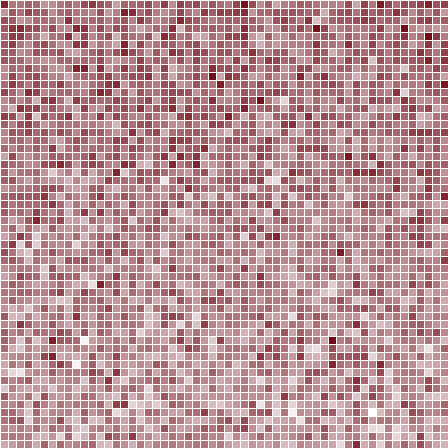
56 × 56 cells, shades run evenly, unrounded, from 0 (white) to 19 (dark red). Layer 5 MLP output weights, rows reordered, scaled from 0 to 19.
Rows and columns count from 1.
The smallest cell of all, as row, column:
52, 47
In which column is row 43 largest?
42
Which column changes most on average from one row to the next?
34
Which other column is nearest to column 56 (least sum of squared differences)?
32
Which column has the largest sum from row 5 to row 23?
54
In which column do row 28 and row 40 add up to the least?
25
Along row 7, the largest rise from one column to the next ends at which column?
22
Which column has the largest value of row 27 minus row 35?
11
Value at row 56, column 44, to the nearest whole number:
10
